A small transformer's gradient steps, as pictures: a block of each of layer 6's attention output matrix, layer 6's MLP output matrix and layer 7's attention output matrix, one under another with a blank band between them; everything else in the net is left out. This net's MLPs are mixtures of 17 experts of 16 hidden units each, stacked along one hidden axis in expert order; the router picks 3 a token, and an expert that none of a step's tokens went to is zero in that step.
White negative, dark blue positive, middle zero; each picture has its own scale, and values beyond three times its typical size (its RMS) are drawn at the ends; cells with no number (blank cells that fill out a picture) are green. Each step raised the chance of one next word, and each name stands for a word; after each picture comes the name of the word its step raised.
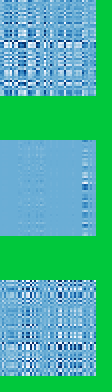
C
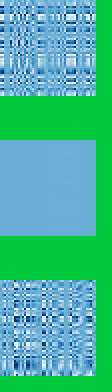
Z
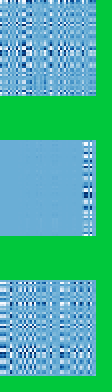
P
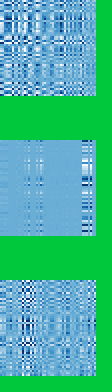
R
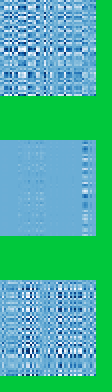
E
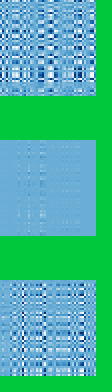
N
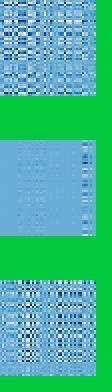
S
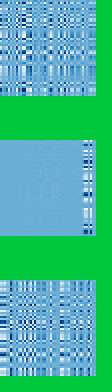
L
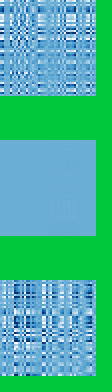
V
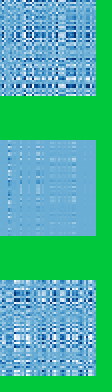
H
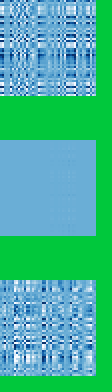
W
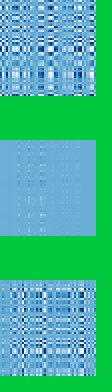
E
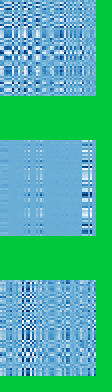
L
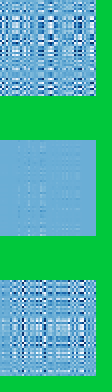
R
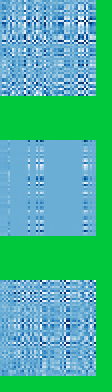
R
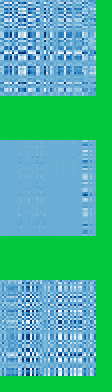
L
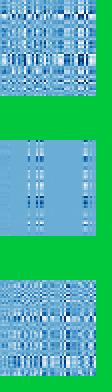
Z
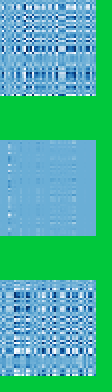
E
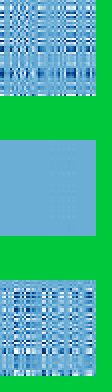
E
